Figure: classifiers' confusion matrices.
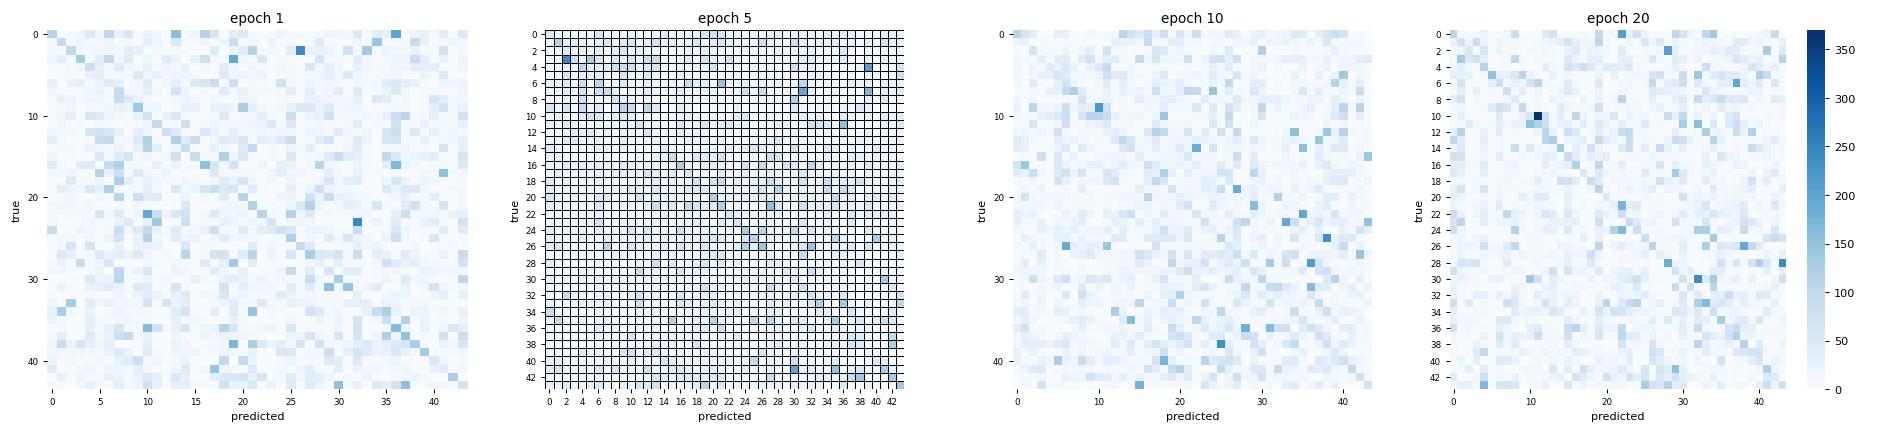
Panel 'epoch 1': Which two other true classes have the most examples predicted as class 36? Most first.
0, 16
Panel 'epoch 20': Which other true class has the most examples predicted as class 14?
18
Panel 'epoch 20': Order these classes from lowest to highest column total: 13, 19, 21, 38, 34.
21, 13, 38, 34, 19
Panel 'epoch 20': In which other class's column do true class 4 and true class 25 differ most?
34
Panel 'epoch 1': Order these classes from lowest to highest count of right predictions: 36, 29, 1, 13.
29, 1, 13, 36
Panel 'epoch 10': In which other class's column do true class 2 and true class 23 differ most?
33
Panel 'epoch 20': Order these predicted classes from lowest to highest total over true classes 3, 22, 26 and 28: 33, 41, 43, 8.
41, 33, 8, 43
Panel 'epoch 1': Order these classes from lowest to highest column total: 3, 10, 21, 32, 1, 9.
3, 1, 9, 21, 32, 10
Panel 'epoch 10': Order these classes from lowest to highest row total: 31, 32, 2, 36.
2, 32, 31, 36
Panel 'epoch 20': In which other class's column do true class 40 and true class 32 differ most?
36
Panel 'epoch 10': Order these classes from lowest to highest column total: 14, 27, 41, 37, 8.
41, 14, 8, 37, 27
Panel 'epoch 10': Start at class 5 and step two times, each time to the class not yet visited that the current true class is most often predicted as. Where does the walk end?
18
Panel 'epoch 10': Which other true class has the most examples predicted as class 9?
10
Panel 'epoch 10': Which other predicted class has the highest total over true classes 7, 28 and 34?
36
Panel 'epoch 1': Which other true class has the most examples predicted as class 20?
9
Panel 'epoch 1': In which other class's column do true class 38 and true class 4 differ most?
19
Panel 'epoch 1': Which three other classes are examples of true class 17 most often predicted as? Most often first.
41, 5, 7
